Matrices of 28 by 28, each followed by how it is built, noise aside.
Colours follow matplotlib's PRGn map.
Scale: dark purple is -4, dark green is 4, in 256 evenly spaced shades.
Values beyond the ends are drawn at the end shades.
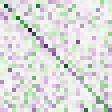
diagonal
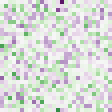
noise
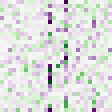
uneven columns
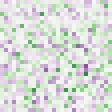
repeating columns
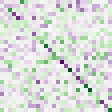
diagonal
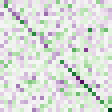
diagonal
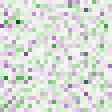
repeating rows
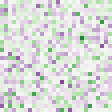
noise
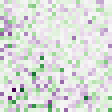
lower triangular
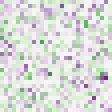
noise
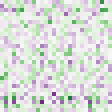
repeating columns
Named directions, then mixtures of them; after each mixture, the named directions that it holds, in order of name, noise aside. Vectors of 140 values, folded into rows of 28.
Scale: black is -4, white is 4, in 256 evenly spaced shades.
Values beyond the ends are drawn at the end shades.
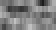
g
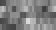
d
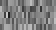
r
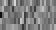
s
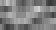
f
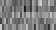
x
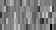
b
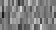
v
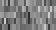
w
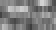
g.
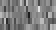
b, w.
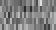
r, x.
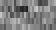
d, g, s.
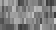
f, v.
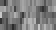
d, s.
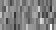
b.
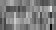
b, f, g.
